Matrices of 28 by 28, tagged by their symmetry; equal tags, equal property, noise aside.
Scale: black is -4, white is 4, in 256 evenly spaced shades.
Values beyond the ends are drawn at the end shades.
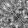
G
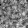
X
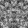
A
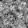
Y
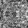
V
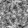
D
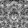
A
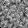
Y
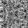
V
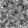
Y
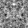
A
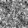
D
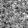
X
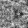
V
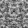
A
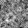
Y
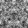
A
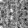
V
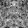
A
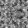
V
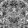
A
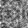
V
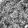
G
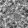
G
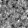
X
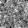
X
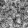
X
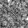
Y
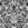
A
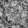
Y
